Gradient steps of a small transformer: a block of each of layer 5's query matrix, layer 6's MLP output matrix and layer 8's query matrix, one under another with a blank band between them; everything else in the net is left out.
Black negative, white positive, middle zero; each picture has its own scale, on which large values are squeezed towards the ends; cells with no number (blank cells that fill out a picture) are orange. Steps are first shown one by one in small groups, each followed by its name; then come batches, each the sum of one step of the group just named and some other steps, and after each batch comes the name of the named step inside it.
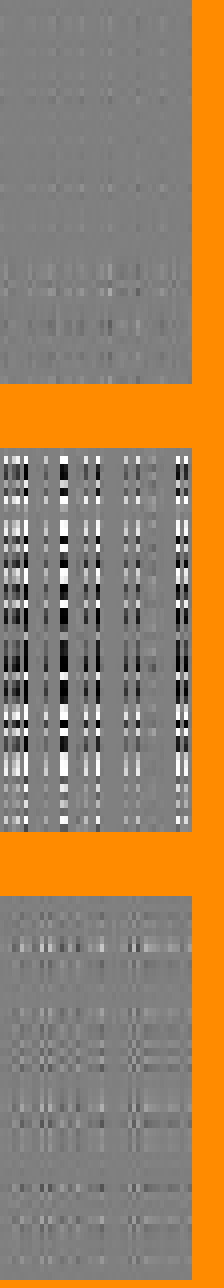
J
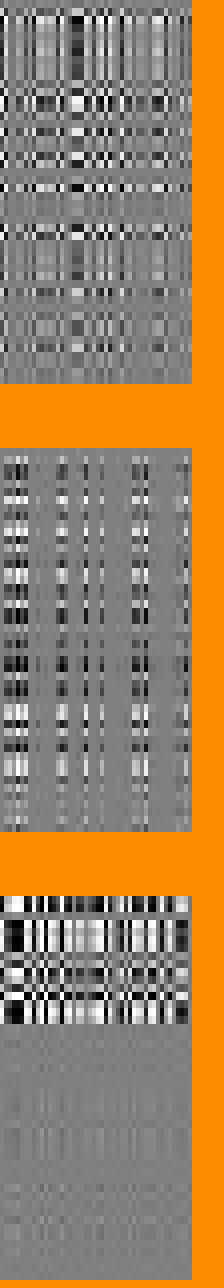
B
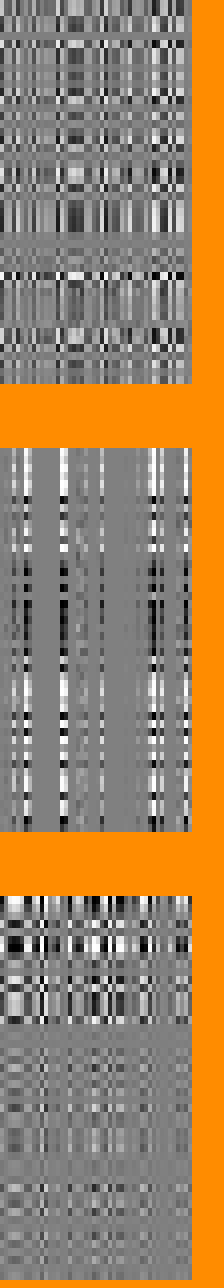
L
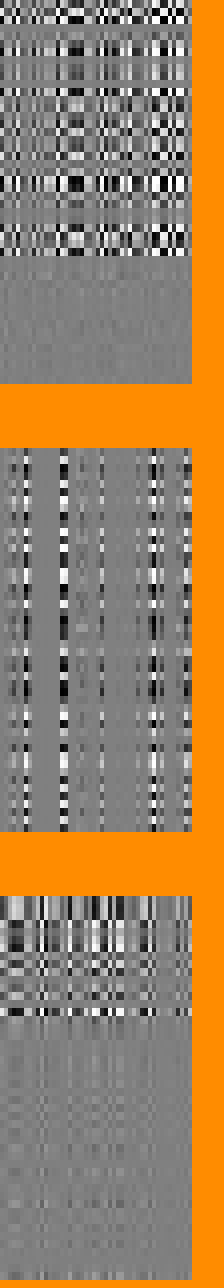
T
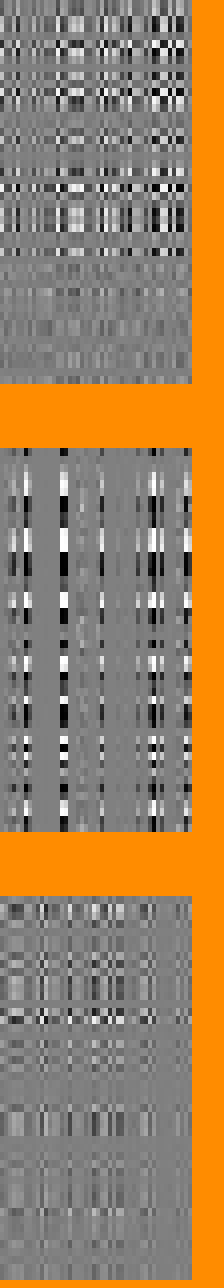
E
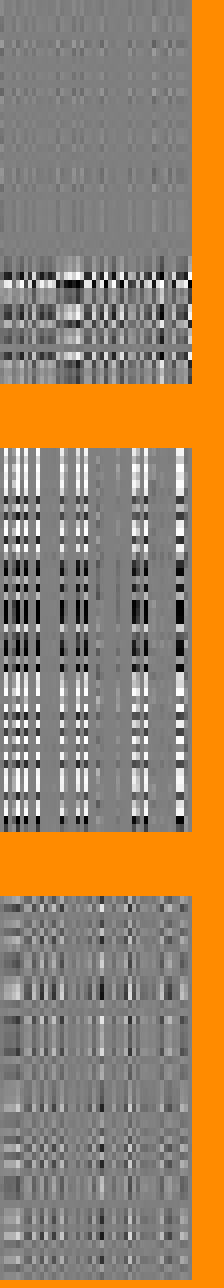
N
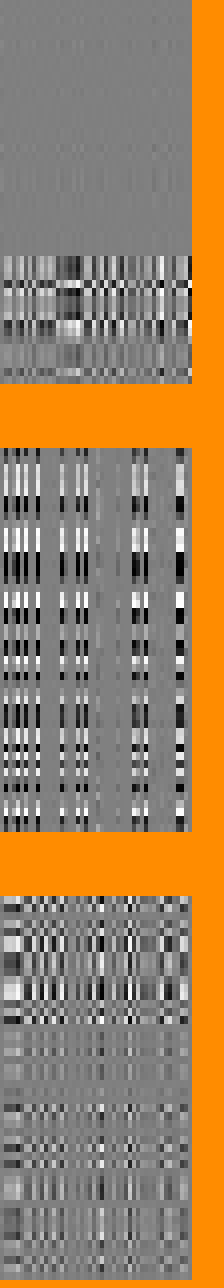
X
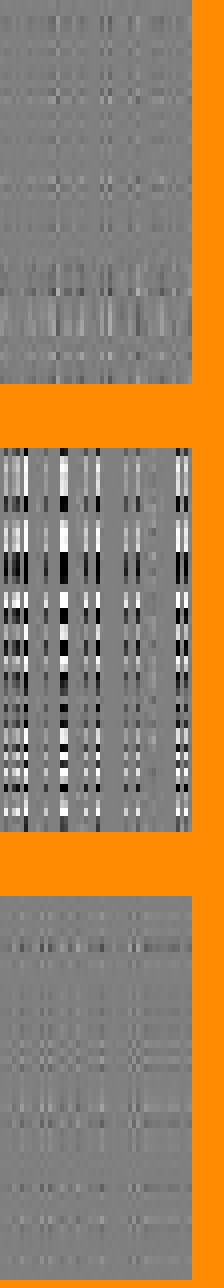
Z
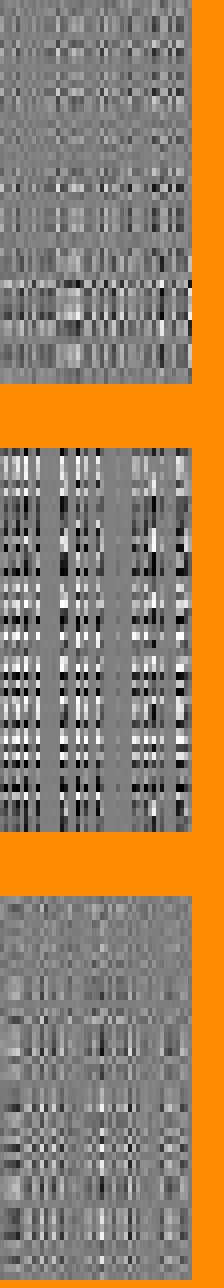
E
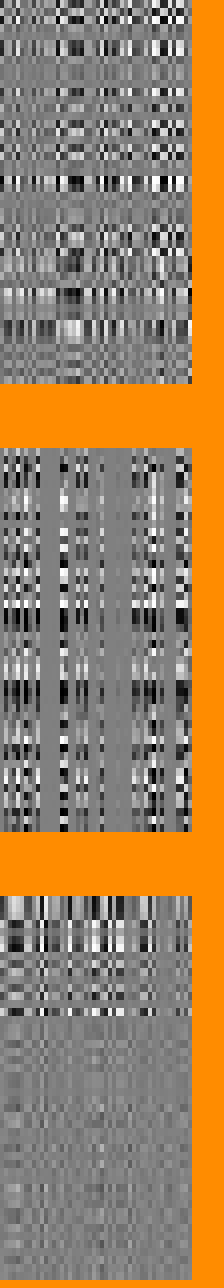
T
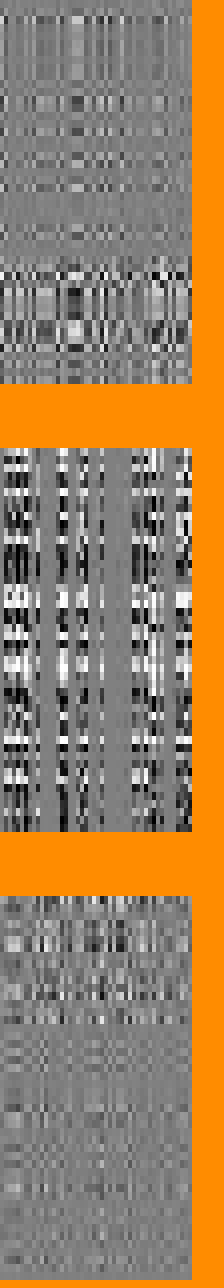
X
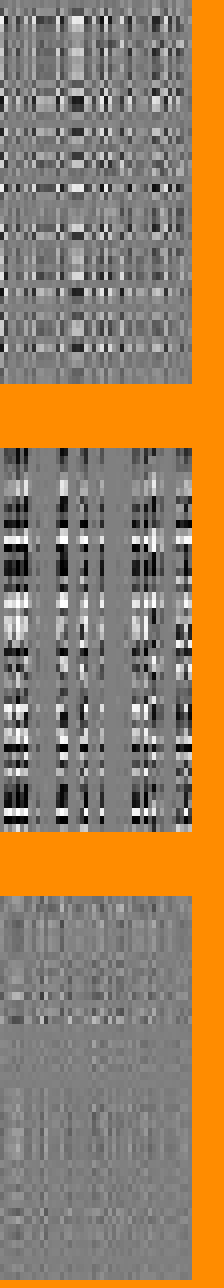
E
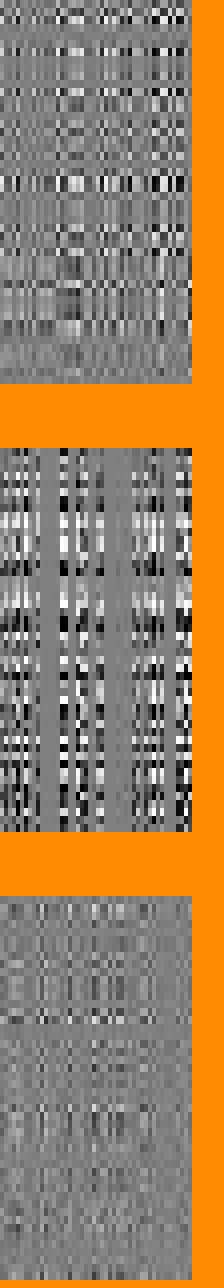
E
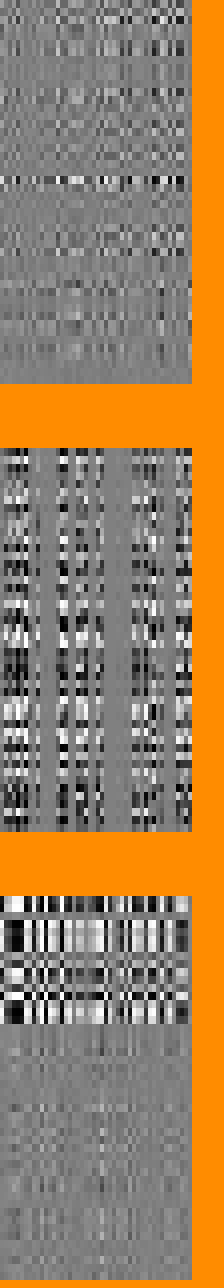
B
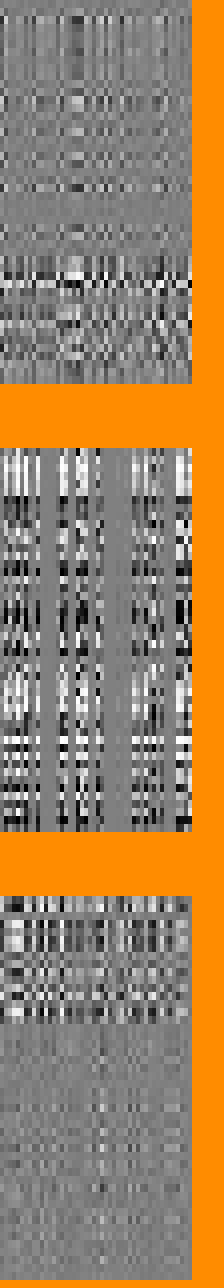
N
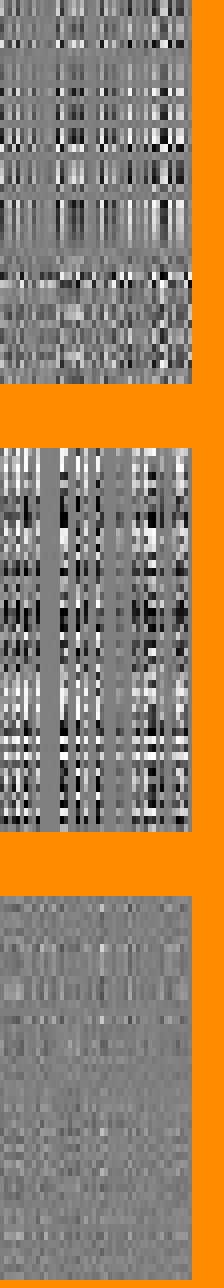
N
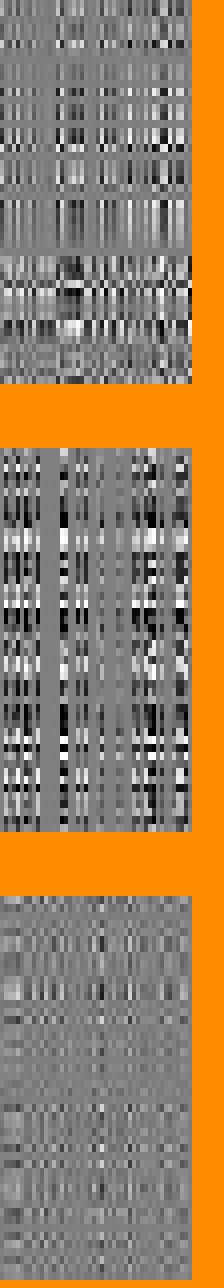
X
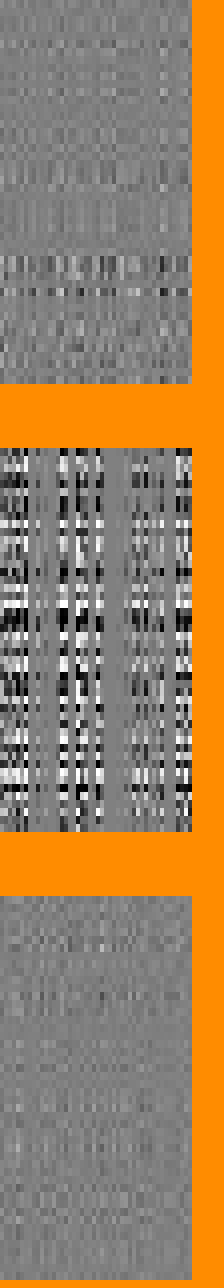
Z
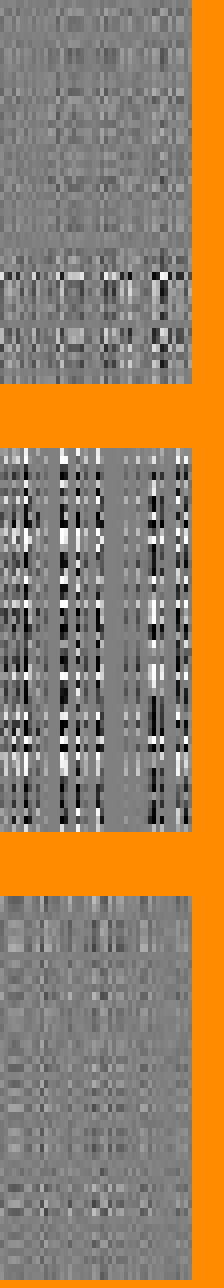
J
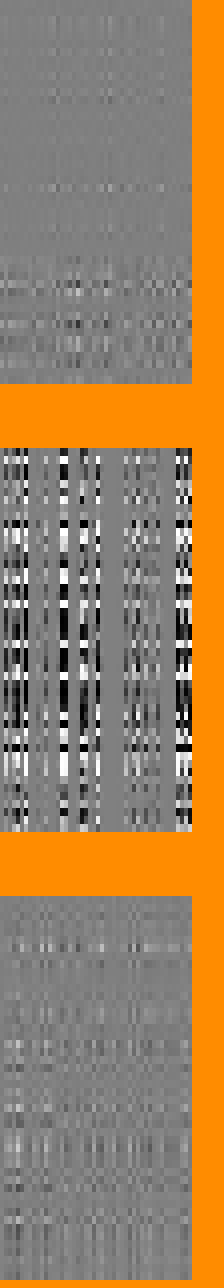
J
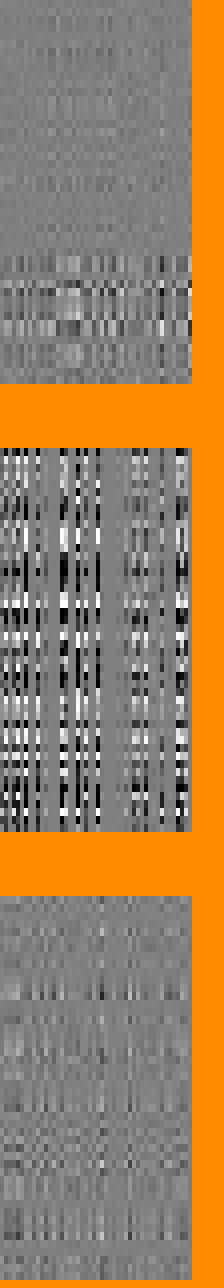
Z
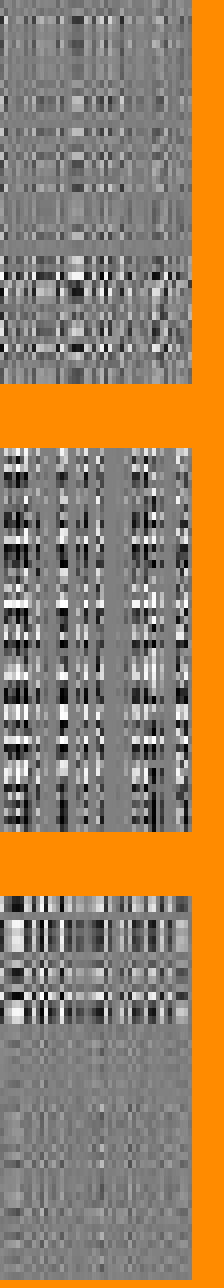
J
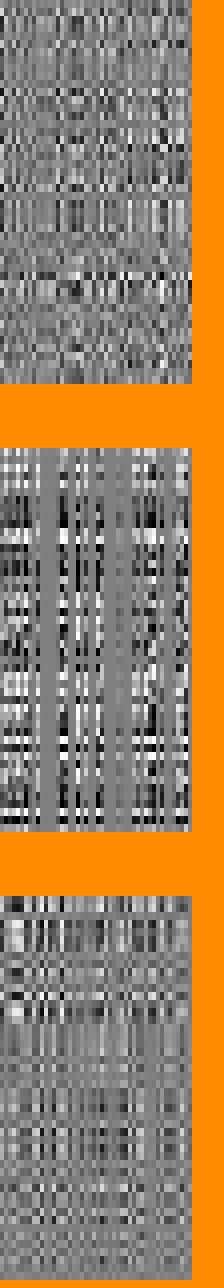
N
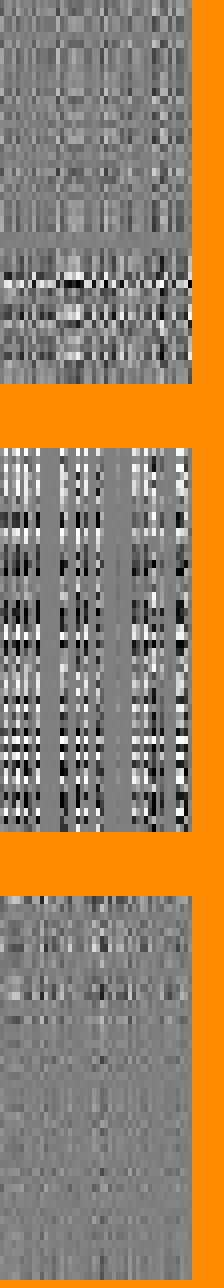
N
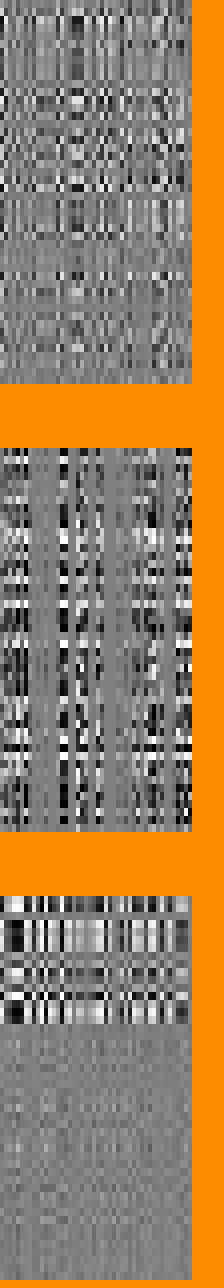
B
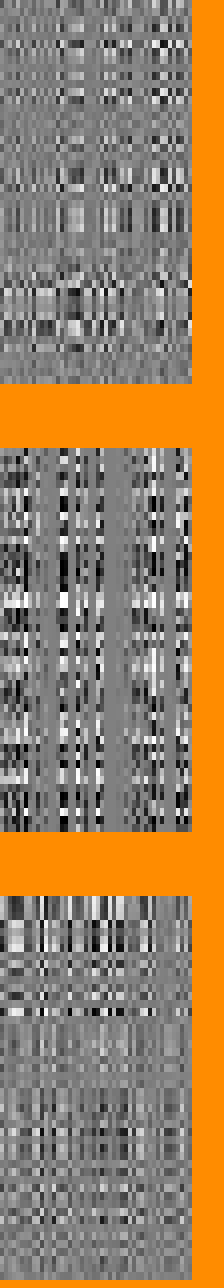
E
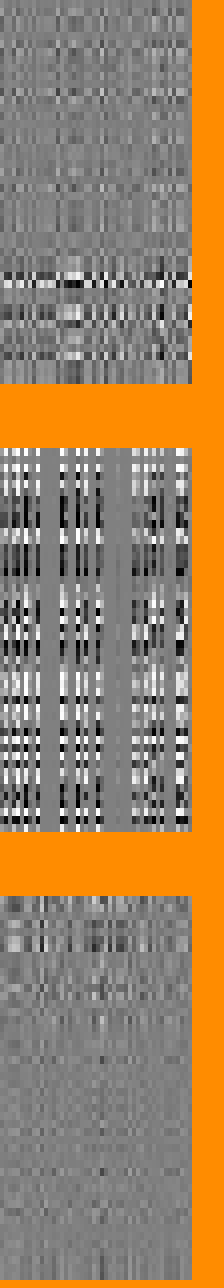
N
